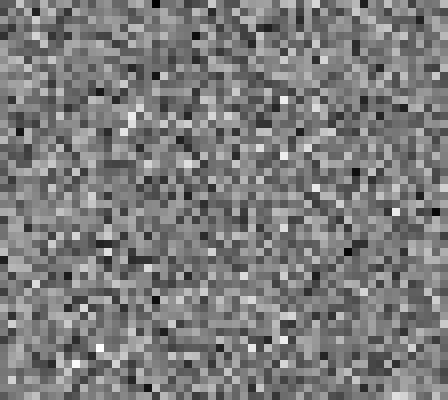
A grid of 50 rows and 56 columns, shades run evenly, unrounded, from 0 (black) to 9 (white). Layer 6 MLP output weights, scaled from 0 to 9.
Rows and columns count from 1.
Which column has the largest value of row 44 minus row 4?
34
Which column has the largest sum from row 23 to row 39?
3
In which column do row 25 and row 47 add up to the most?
9
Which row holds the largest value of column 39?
19
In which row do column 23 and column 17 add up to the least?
18
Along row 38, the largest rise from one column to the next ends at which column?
21
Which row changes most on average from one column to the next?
35
